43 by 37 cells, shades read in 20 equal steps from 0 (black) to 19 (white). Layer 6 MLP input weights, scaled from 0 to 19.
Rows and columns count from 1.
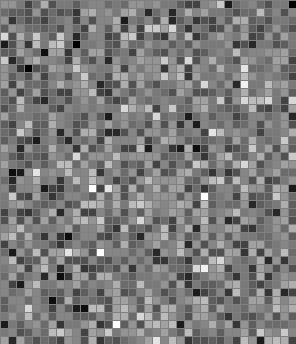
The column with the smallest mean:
6
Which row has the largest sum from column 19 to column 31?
23
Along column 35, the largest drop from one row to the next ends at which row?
40
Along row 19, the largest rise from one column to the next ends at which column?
24
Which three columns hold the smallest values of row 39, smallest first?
11, 10, 7
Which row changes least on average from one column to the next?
1
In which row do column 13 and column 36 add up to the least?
37
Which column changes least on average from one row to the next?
35
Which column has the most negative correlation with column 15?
3
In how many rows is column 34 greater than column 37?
22
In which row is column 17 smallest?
34
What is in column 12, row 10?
8
